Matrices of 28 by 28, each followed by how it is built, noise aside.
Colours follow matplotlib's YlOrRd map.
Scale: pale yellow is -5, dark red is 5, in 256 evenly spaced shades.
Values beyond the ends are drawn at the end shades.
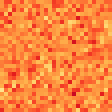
noise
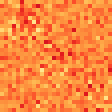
block diagonal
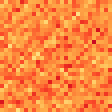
Hankel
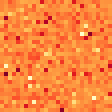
sparse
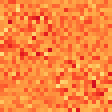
block diagonal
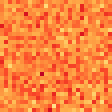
noise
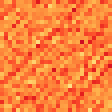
Hankel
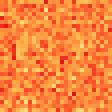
blocks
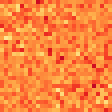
block diagonal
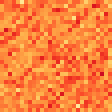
Hankel
